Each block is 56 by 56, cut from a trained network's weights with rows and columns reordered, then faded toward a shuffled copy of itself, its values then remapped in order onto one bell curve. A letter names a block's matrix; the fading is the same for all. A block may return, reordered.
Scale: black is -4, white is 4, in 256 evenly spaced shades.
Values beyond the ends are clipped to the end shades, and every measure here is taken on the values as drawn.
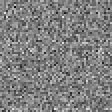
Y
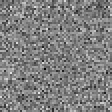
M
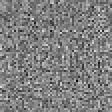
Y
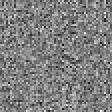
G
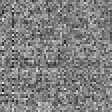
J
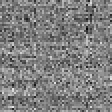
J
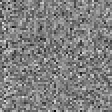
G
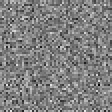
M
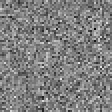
G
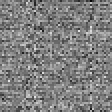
J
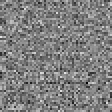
Y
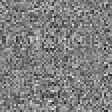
G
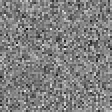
G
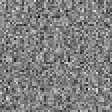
Y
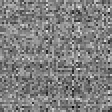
J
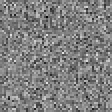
G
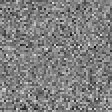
Y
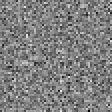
G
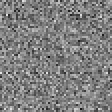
Y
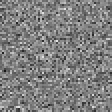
G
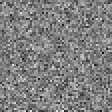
M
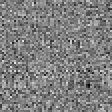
Y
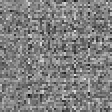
J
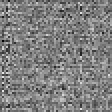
J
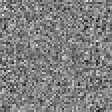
G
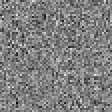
G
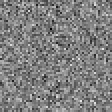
M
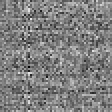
J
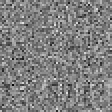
G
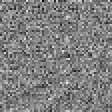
M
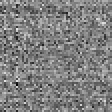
J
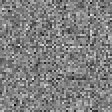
Y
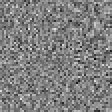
Y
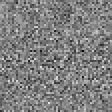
Y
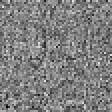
M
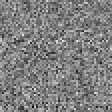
M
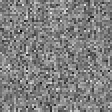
G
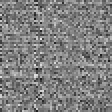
J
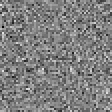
M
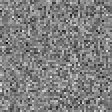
M
